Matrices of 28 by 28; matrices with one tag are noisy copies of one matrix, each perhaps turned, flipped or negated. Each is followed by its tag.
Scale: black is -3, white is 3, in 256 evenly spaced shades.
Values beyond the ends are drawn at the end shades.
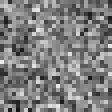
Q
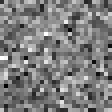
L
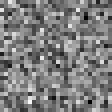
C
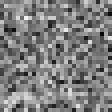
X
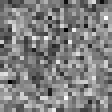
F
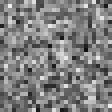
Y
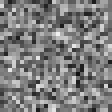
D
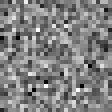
D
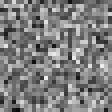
C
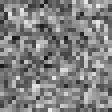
F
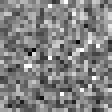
Y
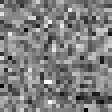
X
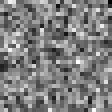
C
